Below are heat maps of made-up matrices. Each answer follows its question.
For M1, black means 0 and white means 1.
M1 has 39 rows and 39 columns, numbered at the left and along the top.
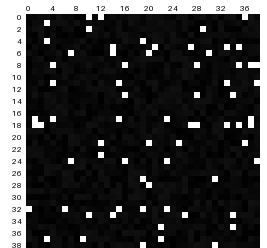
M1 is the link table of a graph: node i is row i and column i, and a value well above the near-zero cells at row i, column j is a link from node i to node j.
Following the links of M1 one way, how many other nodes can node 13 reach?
4
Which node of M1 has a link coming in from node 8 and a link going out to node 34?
node 35
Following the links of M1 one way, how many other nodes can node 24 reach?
7
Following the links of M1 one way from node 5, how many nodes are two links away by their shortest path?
10
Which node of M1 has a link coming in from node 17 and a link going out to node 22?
node 37
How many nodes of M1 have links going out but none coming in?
8
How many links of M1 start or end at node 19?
4
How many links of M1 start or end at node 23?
4
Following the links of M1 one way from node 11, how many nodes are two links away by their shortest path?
7
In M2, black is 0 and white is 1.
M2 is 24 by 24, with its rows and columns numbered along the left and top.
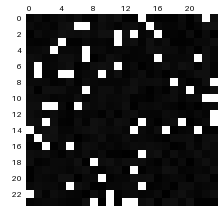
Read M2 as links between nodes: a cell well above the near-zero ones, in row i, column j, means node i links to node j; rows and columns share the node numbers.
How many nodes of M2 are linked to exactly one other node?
6
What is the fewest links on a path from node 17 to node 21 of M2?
2
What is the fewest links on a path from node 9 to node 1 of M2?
2
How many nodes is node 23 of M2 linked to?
4
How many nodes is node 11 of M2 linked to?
3
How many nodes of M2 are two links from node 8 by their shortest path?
3
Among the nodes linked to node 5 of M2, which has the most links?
node 7
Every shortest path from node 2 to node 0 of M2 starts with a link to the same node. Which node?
node 13
